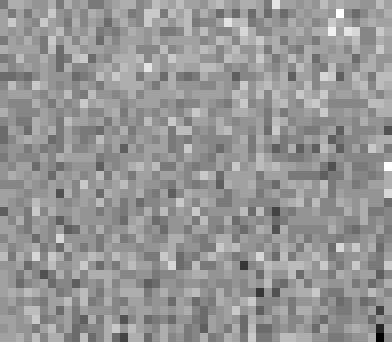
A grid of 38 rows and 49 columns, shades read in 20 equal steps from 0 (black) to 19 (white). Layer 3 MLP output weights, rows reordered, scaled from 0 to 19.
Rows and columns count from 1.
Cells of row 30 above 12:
15
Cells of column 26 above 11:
17
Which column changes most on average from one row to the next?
13
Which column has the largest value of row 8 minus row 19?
42
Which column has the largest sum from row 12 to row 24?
31
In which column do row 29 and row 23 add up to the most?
5
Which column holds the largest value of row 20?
26
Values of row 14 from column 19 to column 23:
14 11 10 15 12
